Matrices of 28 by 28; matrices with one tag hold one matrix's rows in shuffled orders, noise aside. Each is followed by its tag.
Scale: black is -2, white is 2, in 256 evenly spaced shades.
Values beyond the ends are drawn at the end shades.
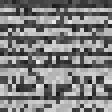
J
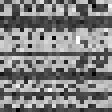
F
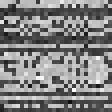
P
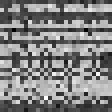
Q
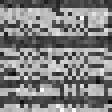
P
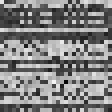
P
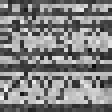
Q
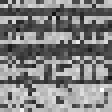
J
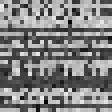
Q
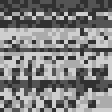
F
